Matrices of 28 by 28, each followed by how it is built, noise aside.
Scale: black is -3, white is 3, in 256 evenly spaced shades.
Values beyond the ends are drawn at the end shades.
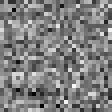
blocks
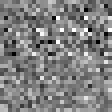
uneven rows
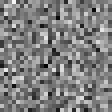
repeating rows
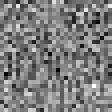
blocks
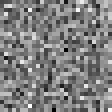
repeating rows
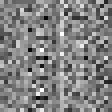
repeating rows
